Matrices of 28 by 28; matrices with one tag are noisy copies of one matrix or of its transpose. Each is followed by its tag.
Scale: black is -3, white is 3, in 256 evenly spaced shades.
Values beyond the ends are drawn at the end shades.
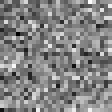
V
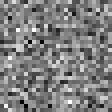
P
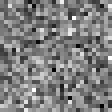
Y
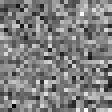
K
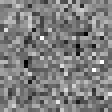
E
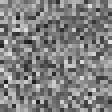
E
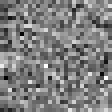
V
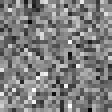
Y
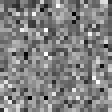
V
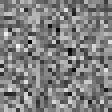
P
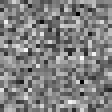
P
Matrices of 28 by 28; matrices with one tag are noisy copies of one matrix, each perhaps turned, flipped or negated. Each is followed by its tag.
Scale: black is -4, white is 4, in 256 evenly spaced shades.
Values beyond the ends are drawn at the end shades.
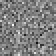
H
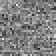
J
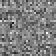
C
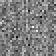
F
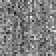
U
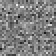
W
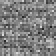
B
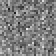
C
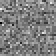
C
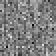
J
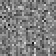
C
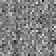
F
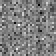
F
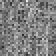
B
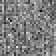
J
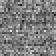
U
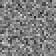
H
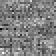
B
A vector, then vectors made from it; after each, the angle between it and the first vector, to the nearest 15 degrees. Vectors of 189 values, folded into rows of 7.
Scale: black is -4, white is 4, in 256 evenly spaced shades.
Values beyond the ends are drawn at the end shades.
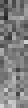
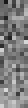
30 degrees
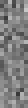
45 degrees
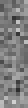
60 degrees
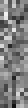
135 degrees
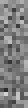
120 degrees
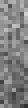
105 degrees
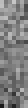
135 degrees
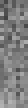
30 degrees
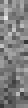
150 degrees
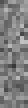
90 degrees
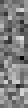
75 degrees
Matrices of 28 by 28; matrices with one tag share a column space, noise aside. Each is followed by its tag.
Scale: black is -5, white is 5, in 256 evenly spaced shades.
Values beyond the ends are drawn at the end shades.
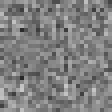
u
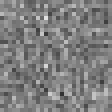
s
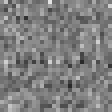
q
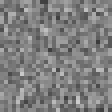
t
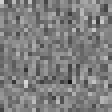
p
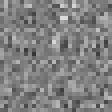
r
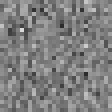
u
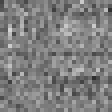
u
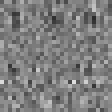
p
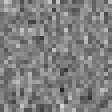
t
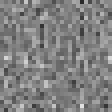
q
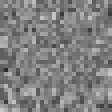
t
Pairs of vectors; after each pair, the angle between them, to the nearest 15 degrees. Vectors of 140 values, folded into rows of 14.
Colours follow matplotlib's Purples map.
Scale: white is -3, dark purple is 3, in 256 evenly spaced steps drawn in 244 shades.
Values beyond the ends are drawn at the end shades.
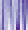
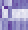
105 degrees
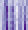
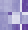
90 degrees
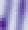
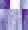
75 degrees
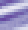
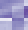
75 degrees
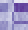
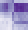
45 degrees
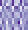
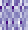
165 degrees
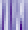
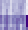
105 degrees
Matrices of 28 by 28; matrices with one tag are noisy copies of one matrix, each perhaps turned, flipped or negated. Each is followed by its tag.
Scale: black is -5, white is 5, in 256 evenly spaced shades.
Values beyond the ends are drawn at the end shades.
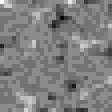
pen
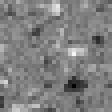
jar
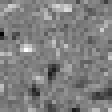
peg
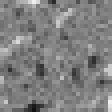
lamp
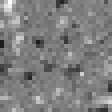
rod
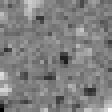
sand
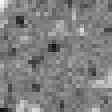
sand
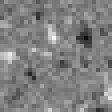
jar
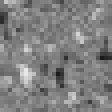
jar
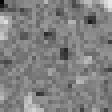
sand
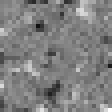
pen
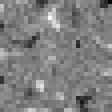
pen
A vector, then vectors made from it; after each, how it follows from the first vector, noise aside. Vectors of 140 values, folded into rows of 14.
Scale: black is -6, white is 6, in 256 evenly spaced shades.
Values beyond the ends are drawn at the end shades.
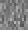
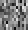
wrapped around, negated, scaled up.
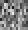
reversed, negated, scaled up.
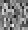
reversed, negated, scaled up.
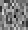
reversed, negated, scaled up.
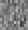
copied.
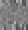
wrapped around, partly zeroed.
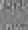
wrapped around, partly zeroed.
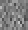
sign-scrambled.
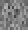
reversed, negated.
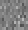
partly zeroed.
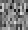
wrapped around, negated, scaled up.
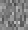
copied.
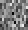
negated, scaled up.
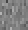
wrapped around, partly zeroed.
